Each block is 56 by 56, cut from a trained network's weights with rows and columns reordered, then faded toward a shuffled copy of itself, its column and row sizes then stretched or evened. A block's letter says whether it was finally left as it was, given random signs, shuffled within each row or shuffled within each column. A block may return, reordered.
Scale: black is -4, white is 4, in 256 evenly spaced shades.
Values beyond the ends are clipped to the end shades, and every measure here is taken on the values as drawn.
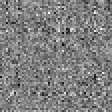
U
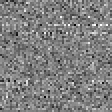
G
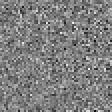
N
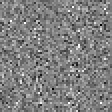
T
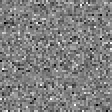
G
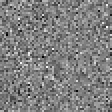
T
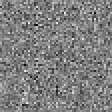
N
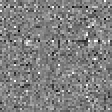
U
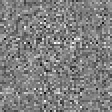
N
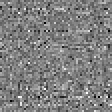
U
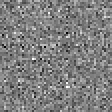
N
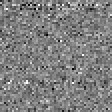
G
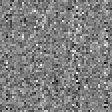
T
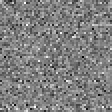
G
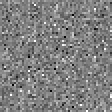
T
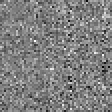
T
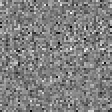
N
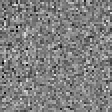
T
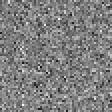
T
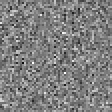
T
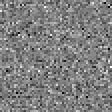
G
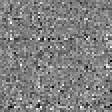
N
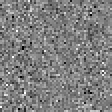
T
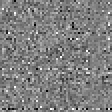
N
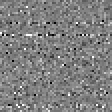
G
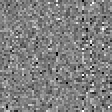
T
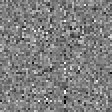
N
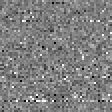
G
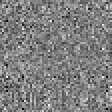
U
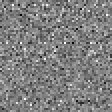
G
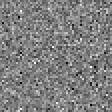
T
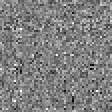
N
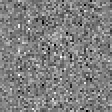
T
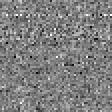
G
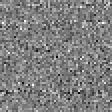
G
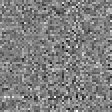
U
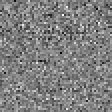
G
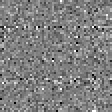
U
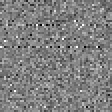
G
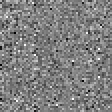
T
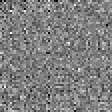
U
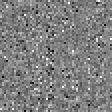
T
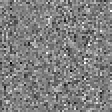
T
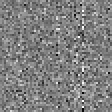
T
